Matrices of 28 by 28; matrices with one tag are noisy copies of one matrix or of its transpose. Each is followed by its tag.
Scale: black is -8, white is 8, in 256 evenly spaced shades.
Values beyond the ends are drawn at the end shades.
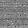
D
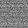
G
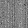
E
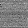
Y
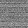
G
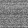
Y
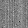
E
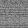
E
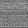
Y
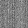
E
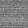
E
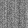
D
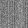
E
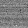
D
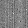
E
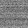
D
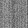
Y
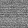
E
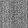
Y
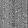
Y
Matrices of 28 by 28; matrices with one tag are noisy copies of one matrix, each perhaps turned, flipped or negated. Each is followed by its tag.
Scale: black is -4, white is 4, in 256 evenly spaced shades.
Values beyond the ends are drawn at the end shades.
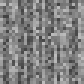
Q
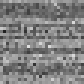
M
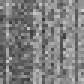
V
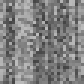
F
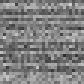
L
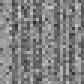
L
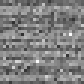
Q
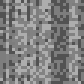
F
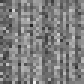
L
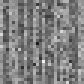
Q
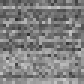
V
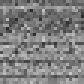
V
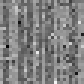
Q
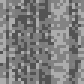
F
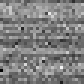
M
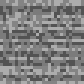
Q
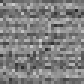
Q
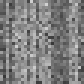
F
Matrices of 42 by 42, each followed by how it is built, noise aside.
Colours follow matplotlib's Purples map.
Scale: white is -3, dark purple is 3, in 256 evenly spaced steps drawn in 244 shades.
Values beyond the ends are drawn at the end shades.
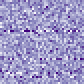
uneven rows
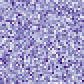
noise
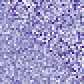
upper triangular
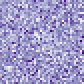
noise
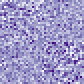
block diagonal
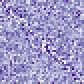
banded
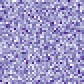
noise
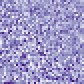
lower triangular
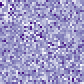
block diagonal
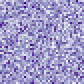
noise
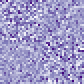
block diagonal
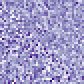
lower triangular
